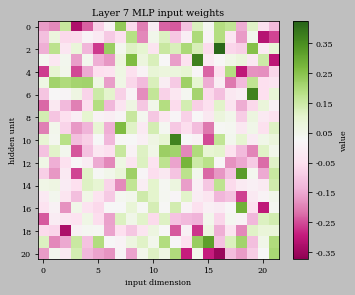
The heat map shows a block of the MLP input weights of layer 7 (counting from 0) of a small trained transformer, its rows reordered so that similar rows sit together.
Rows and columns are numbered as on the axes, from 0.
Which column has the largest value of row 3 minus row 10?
14
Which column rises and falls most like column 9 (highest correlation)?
11
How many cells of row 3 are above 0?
13
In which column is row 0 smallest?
3
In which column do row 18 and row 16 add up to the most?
10
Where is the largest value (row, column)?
2, 16
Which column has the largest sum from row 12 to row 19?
21
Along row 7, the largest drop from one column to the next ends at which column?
6
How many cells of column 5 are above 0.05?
6
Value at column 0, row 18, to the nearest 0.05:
-0.05
